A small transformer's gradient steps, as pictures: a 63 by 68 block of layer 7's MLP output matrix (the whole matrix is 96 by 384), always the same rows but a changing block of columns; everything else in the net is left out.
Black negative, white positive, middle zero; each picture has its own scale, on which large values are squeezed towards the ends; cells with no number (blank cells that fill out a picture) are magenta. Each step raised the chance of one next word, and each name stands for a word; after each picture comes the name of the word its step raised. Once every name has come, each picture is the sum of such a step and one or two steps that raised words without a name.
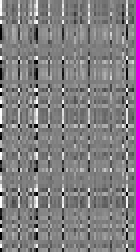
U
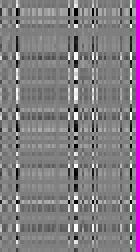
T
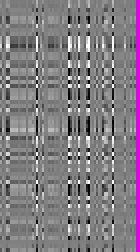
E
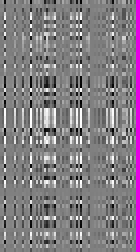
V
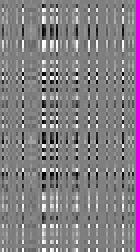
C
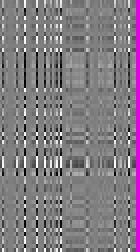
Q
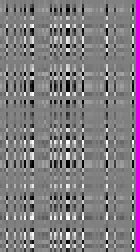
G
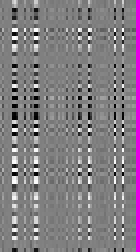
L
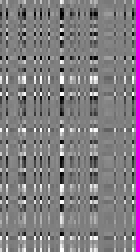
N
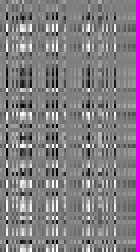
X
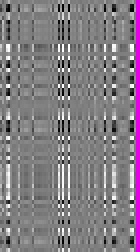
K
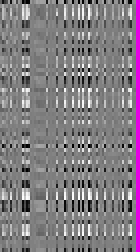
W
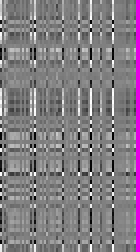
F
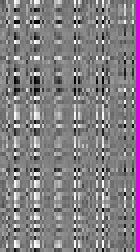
U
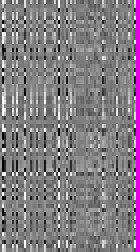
F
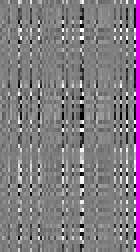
L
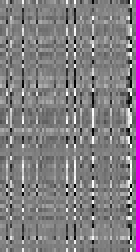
V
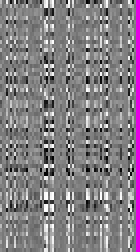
W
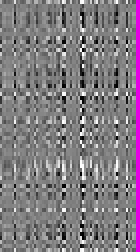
Q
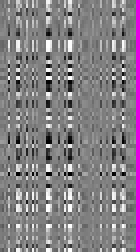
C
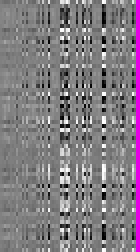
L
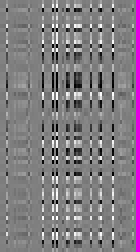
G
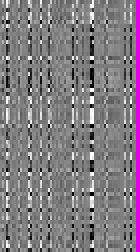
U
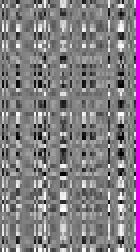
X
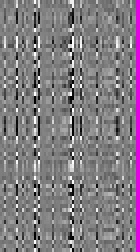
E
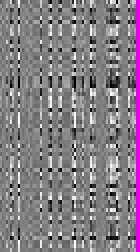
W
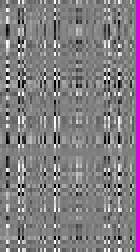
C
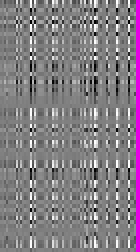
Q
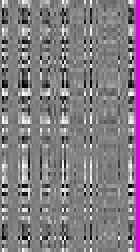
N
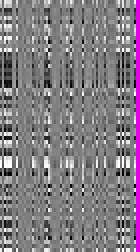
Q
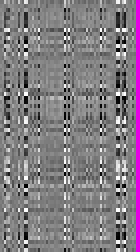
L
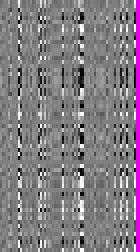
X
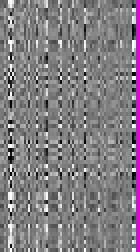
C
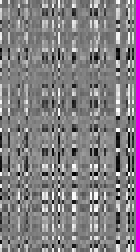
F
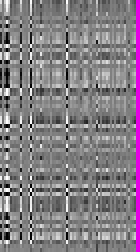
U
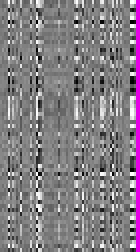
F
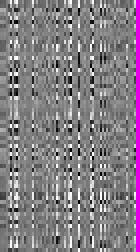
K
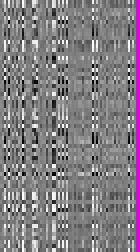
C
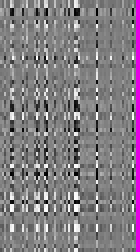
T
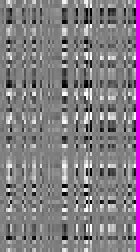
T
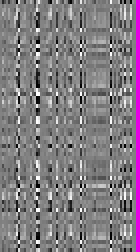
W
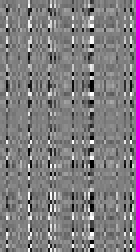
G
